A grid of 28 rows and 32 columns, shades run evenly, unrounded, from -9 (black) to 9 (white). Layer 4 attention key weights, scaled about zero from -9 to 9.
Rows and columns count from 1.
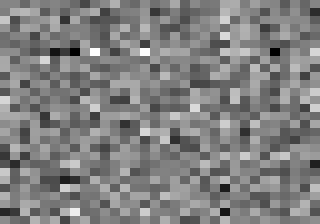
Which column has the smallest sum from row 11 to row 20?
3
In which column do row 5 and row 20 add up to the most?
23
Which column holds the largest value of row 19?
2
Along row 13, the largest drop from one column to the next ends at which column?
25
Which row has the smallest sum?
6
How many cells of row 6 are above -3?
27
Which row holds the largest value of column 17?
18
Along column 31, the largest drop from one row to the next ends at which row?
14
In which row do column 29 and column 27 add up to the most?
15
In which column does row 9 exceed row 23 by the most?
7
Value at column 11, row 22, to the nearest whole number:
-2
